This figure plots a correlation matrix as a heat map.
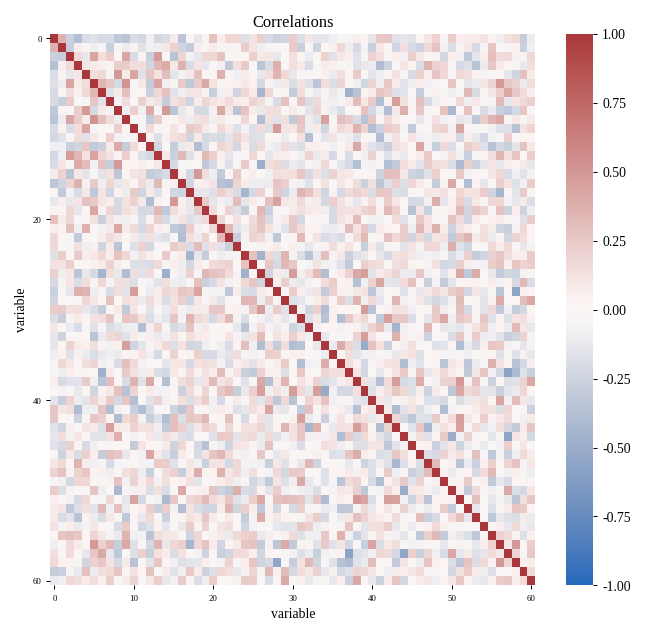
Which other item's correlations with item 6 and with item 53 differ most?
26
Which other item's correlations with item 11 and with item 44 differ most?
57
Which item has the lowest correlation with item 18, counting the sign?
12
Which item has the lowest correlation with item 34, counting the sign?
39
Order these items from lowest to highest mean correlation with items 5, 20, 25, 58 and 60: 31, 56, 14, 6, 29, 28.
28, 14, 31, 6, 29, 56
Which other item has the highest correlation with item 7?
43
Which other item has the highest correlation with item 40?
56
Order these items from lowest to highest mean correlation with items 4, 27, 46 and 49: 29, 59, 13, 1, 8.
1, 13, 29, 59, 8
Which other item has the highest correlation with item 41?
27
